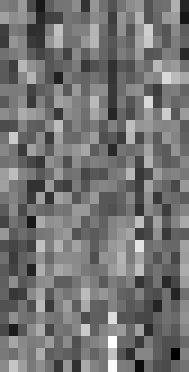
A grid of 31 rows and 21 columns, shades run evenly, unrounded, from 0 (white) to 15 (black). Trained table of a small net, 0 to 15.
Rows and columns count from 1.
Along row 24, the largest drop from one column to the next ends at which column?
21
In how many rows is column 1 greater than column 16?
18
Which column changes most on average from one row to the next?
16
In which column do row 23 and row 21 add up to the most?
4
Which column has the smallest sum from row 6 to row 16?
17
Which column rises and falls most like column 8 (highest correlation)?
5
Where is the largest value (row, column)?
30, 20
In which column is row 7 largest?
7
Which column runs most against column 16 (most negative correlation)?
2
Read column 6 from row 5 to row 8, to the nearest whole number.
10 10 10 9
